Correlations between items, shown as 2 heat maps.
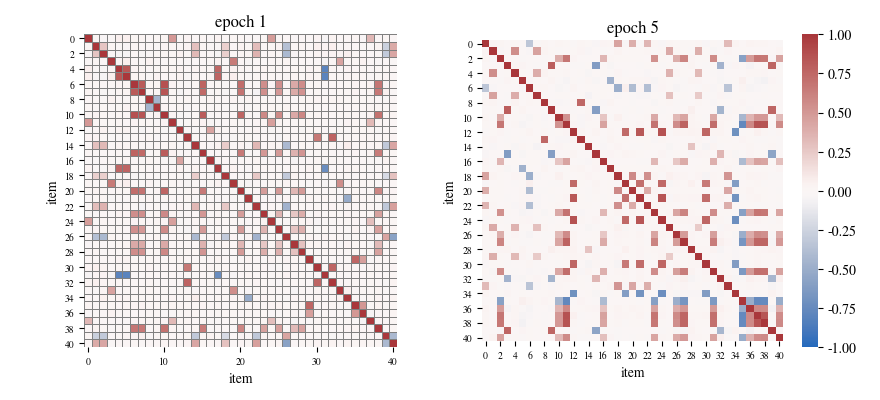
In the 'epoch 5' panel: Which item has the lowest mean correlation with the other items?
35
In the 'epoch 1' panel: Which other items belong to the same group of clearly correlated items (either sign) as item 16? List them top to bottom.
12
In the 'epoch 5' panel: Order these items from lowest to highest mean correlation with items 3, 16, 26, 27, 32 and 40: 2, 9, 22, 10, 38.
22, 9, 10, 2, 38
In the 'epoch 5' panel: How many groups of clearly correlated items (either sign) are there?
8
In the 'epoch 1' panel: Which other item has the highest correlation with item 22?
40
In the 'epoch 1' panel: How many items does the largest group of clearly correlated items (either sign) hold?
10
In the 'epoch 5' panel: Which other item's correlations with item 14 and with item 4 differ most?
1
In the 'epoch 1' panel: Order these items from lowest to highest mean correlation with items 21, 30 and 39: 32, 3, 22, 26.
22, 3, 26, 32
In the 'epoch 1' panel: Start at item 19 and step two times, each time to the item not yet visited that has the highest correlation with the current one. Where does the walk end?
33
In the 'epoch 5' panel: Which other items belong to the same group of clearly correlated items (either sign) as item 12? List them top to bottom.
19, 21, 24, 30, 34
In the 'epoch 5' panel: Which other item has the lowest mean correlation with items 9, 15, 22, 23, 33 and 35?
6
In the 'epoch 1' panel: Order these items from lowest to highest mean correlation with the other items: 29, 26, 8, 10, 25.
26, 8, 29, 25, 10
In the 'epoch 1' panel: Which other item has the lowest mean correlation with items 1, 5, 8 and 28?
31
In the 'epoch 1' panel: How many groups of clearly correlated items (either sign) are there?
10
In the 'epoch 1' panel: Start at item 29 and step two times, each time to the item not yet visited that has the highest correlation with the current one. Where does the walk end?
36
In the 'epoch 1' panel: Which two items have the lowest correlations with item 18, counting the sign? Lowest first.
26, 39
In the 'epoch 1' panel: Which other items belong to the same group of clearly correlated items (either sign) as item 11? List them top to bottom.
0, 24, 37
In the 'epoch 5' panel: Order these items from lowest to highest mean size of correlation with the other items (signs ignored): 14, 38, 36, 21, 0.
14, 0, 21, 36, 38
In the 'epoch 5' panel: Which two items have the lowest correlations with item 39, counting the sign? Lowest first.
15, 32
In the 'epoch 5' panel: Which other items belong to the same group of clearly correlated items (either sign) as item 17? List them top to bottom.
5
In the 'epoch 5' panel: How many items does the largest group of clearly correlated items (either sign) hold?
13
